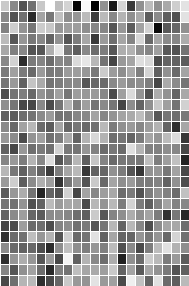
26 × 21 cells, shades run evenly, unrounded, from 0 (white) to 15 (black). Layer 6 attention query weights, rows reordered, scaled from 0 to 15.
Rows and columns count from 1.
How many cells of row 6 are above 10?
3
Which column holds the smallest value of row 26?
15
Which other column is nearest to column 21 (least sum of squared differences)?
12
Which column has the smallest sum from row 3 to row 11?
16
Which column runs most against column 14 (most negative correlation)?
13
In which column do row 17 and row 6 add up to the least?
2
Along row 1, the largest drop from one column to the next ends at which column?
10
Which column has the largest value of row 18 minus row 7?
5
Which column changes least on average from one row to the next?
14
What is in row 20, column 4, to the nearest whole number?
9
